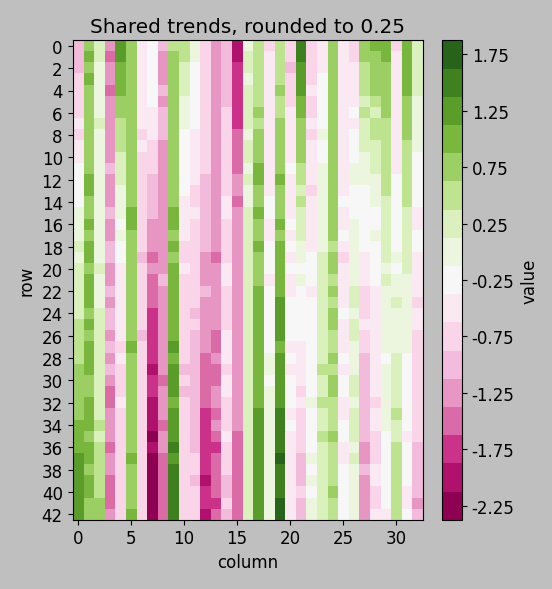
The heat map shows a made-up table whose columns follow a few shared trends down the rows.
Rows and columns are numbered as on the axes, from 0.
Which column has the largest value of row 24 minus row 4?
0
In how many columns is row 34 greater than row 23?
7
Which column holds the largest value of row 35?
19
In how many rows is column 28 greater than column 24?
1
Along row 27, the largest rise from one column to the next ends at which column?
9
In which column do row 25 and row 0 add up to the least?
15
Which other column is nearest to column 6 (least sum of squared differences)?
11
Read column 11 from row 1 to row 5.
0 -0.25 -0.25 -0.25 -0.25
